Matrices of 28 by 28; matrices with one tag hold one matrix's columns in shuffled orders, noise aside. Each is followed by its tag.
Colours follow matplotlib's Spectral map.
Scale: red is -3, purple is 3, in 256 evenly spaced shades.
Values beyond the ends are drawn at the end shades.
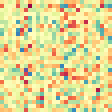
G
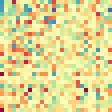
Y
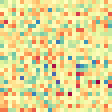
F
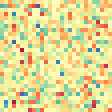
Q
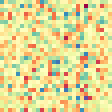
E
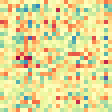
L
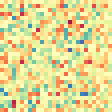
Q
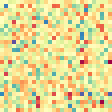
Q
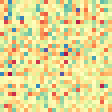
Y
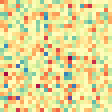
E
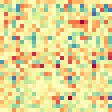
L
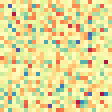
Q
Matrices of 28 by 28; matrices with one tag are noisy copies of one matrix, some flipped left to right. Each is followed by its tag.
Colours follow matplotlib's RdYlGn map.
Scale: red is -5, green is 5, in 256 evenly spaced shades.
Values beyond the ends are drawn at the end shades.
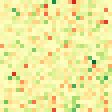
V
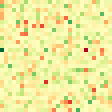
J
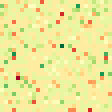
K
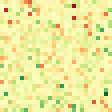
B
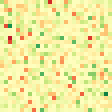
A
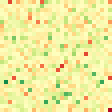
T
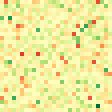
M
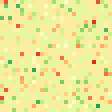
M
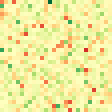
J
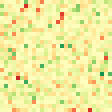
K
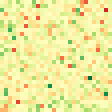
B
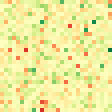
J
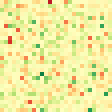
A
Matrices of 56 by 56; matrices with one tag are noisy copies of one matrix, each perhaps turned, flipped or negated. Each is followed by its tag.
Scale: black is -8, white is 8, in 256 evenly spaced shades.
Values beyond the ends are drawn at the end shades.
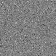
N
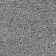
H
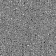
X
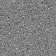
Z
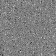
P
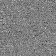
X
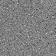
Z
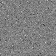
N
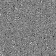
P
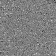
P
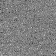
H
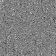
P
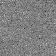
H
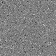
N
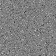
N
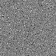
Z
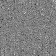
P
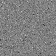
N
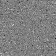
P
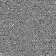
P
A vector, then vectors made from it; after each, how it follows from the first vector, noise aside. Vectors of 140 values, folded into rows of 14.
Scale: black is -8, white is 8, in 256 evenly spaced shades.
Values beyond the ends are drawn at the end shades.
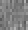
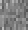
reversed.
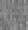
shrunk.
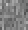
reversed.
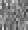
reversed, scaled up.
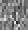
wrapped around, scaled up.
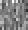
reversed, scaled up.
